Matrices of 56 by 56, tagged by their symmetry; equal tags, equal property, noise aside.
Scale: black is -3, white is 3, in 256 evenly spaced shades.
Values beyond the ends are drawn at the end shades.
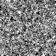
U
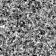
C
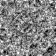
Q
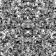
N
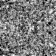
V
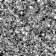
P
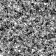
C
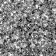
Q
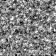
C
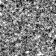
C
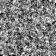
U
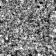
U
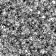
P
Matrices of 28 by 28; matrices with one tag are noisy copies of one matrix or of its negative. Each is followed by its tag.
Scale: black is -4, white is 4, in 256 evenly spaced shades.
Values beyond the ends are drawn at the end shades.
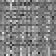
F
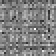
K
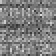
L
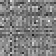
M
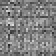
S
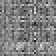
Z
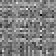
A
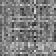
Z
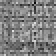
Z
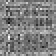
S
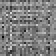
F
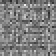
K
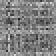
S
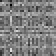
M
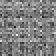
A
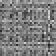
K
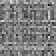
K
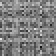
A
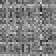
L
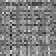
F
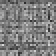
K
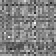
Z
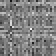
M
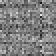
L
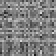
A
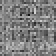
Z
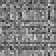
K
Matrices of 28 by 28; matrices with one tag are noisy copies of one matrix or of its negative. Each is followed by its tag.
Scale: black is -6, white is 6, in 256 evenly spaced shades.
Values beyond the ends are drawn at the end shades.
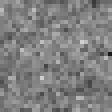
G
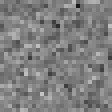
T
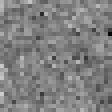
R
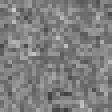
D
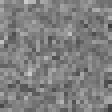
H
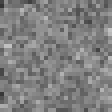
R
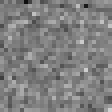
H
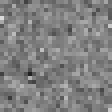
H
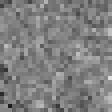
R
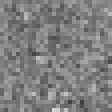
D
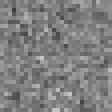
D
